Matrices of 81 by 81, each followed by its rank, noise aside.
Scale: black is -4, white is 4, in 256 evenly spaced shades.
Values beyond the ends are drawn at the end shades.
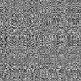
eight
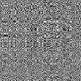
seven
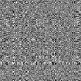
seven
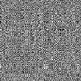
seven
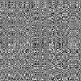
five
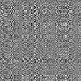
five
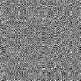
six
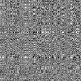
five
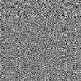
eight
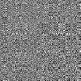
seven
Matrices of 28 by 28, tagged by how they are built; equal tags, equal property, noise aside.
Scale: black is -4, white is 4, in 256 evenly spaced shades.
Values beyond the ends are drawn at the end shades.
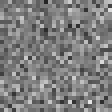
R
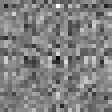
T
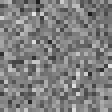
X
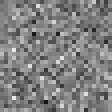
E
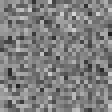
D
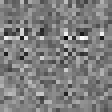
T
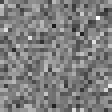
X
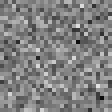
X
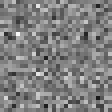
T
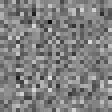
T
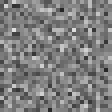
D
